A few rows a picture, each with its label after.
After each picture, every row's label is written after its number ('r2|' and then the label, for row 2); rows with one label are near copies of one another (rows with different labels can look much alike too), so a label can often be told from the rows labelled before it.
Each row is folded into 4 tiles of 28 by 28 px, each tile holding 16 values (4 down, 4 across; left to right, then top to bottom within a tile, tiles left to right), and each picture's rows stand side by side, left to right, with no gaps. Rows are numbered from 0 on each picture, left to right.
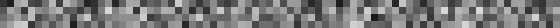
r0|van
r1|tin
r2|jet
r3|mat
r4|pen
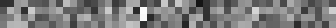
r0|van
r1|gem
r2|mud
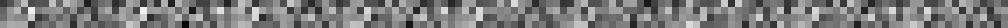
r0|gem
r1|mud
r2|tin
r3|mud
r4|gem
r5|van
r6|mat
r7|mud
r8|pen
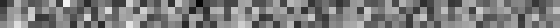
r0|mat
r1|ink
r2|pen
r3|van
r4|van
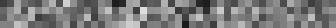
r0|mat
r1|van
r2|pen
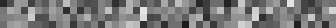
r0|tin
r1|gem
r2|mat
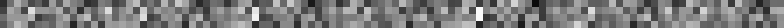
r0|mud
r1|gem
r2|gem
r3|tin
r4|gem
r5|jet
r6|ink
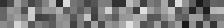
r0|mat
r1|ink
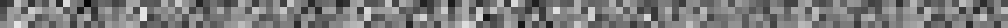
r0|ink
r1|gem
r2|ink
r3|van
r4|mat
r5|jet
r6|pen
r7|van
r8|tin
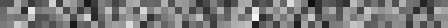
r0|jet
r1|pen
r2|gem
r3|ink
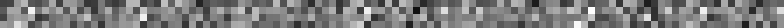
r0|pen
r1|gem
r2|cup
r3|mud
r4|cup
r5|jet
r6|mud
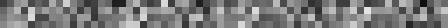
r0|gem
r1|van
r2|jet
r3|cup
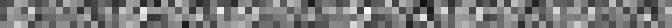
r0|pen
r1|mud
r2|cup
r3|jet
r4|mud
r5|jet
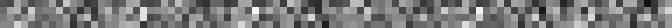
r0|jet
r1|gem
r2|pen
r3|tin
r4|jet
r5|van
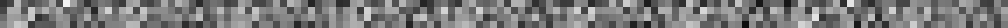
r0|mat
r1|cup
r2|cup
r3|van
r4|pen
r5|cup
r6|ink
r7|mat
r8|pen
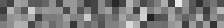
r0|pen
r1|mat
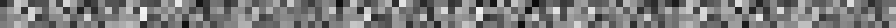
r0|tin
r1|gem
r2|mat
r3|mat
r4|mud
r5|pen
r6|tin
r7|mat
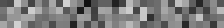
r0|ink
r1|tin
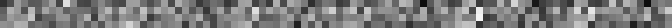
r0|mat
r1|pen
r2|mud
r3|cup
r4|gem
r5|cup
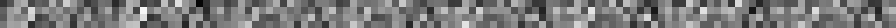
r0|gem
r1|gem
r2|mat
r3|mat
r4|jet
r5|jet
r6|ink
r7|jet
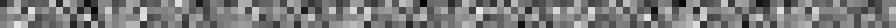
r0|jet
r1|gem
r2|tin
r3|cup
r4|mud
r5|jet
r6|van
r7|van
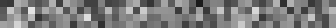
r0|pen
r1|cup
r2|pen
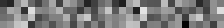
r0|van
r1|van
